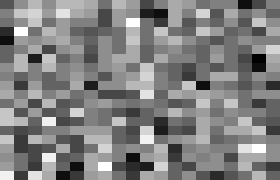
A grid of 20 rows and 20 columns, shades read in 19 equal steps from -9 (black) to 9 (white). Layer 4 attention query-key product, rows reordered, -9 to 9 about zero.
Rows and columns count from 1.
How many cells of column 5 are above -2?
11
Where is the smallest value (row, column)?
7, 19
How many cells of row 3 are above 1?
6
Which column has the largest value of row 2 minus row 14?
5
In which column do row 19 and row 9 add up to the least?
14
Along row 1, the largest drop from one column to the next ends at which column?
18
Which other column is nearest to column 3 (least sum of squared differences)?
13
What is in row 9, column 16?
3
